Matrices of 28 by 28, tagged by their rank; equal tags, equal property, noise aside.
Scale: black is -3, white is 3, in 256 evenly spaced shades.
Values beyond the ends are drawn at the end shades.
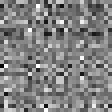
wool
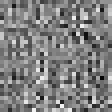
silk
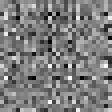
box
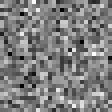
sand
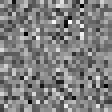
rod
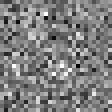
silk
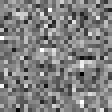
sand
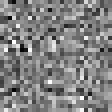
box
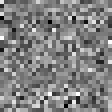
rod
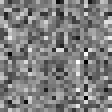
box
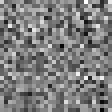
sand
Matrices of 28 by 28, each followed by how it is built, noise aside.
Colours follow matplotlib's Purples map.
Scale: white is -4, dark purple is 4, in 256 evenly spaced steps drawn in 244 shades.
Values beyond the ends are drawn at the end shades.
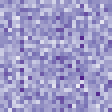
repeating rows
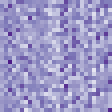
repeating rows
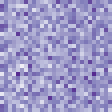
repeating rows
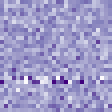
uneven rows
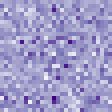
uneven rows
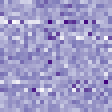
uneven rows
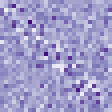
banded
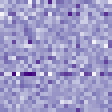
uneven rows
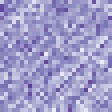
Hankel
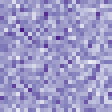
repeating rows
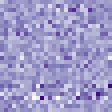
uneven rows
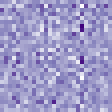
low rank
